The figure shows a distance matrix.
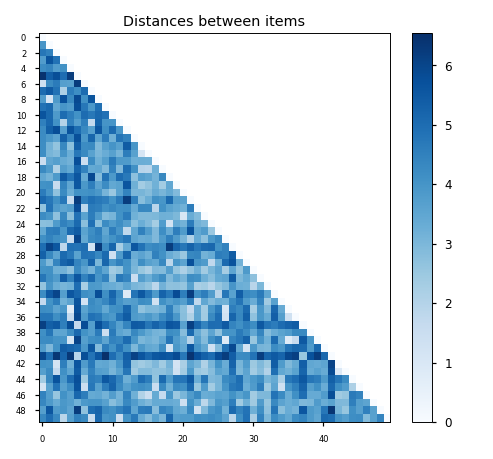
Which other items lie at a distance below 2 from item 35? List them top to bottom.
4, 21, 26, 36, 39
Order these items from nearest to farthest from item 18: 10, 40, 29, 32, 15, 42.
40, 29, 32, 42, 15, 10
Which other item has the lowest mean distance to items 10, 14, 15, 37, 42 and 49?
30
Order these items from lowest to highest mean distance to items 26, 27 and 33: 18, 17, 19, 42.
17, 42, 19, 18
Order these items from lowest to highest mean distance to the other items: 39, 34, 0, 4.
34, 39, 4, 0
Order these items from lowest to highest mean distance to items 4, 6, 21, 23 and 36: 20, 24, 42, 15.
20, 42, 15, 24
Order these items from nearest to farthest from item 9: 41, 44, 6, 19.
19, 6, 44, 41
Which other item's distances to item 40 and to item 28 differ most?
10
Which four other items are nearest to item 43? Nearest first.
42, 19, 2, 32
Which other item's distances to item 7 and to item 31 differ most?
27
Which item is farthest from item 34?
5
